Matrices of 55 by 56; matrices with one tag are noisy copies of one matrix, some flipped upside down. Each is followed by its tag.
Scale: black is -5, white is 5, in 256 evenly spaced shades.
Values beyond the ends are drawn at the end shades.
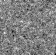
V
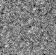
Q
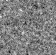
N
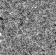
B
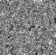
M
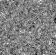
M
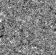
B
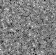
Q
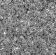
V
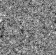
B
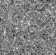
V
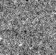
N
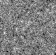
V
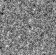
Q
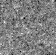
V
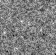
V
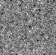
Q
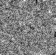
M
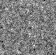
Q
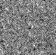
Q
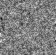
B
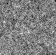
V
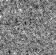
N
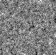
M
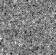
N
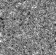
B
